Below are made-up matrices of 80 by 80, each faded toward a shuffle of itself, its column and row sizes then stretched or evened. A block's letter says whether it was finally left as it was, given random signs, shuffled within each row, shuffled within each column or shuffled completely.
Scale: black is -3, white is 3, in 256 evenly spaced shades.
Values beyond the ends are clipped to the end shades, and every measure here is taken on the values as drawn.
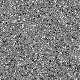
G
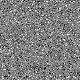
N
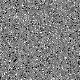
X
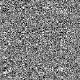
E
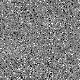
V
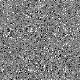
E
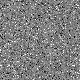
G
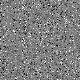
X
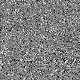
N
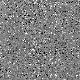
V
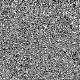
V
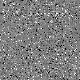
V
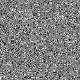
N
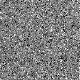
V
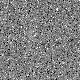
G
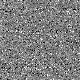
N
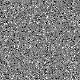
V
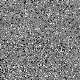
N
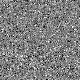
N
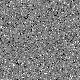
G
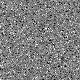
G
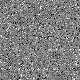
N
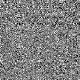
E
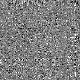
E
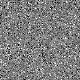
V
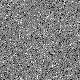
G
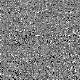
V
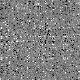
E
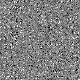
V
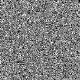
X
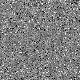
N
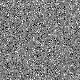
X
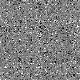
V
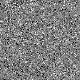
V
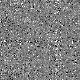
V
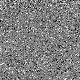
N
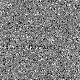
N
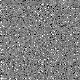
E
